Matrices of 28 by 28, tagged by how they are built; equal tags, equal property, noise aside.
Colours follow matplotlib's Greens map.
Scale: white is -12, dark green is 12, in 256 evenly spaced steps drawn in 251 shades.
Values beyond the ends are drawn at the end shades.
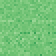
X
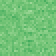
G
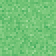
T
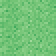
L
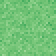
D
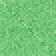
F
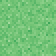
L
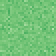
G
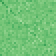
F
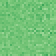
G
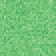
T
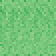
D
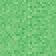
L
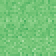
D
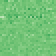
X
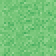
L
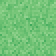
D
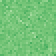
F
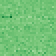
X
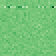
X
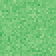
T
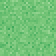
D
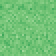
D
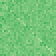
F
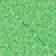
F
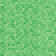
L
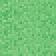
L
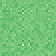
G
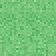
D
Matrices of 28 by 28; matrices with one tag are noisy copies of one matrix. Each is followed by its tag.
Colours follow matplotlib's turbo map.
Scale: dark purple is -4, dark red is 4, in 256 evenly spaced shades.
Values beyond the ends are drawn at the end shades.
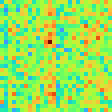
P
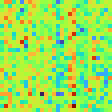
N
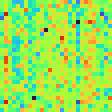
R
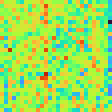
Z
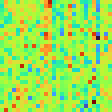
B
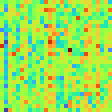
P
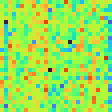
Z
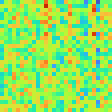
B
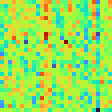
B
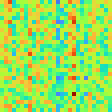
N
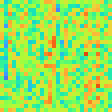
P
